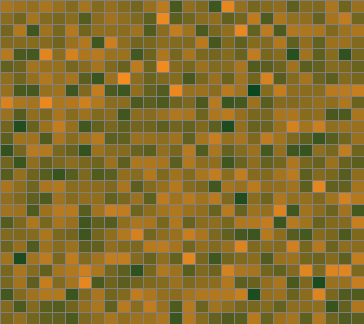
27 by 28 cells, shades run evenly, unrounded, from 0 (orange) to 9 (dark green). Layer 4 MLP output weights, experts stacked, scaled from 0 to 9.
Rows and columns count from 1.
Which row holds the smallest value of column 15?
22
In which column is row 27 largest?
14
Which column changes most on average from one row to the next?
19
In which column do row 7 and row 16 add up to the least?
10
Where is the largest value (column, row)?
20, 8
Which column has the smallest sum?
13
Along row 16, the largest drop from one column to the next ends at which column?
25
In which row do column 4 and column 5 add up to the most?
15
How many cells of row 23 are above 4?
15
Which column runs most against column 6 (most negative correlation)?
11
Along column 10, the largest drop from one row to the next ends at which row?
7
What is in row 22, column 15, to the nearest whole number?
1
